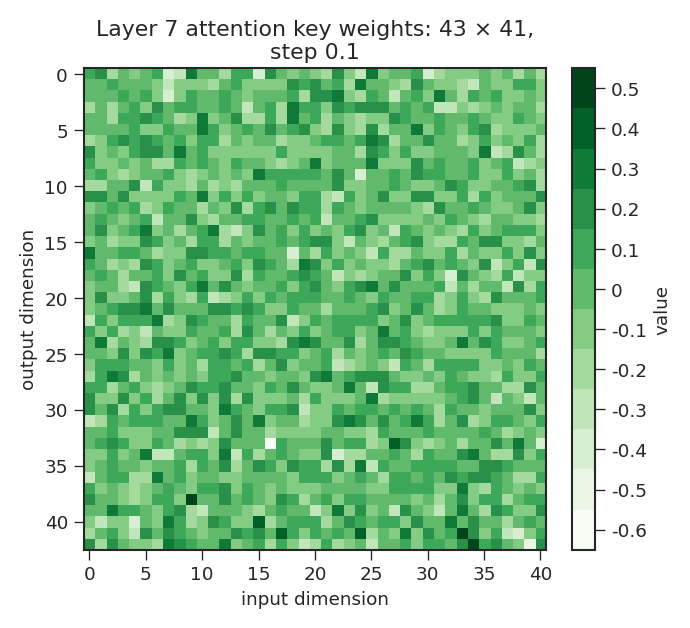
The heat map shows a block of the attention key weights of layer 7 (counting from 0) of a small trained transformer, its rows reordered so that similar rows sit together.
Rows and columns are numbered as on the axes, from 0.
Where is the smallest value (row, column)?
33, 16
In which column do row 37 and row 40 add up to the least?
4
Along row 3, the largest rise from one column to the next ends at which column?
18
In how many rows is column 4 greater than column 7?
16
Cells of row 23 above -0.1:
23
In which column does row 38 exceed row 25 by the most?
9
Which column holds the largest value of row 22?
6
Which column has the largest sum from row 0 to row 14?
25
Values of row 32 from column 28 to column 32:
0 0 0.1 0 0
